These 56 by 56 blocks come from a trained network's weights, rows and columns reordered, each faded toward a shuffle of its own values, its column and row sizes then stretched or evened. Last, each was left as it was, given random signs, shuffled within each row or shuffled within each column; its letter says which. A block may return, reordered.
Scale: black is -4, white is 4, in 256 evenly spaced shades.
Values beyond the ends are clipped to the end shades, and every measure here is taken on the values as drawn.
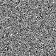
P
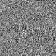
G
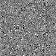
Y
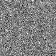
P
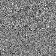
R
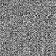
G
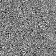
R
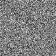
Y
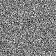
R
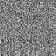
G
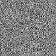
G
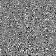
Y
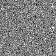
P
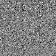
Y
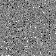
Y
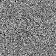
R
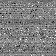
R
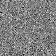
R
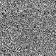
Y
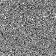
R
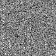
P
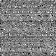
G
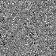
P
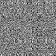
G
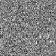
G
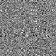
G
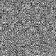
G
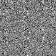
Y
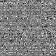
G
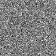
Y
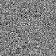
G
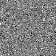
P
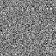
G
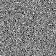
R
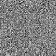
G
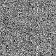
P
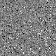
Y
